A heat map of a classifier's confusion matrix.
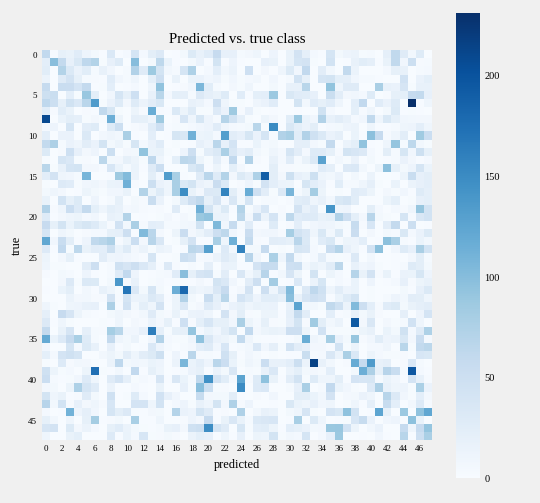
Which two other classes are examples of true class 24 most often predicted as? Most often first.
20, 41
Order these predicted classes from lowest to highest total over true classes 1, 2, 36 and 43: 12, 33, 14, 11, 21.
33, 12, 21, 14, 11
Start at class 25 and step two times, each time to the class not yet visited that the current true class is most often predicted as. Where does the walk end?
9
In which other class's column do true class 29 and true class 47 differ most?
17
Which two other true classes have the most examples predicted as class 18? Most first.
10, 34
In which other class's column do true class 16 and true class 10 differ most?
22
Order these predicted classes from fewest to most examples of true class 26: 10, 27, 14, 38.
14, 38, 10, 27
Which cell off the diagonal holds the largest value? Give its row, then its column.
6, 45
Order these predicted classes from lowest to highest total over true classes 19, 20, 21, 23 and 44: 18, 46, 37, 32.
18, 32, 37, 46
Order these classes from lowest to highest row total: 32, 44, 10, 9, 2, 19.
32, 9, 2, 19, 44, 10
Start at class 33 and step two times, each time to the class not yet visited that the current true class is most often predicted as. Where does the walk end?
40
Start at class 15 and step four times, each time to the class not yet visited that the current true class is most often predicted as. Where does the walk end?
12
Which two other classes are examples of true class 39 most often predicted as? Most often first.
45, 6
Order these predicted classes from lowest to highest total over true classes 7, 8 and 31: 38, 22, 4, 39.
4, 39, 22, 38
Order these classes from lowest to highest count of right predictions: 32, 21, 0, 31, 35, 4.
32, 4, 0, 35, 21, 31
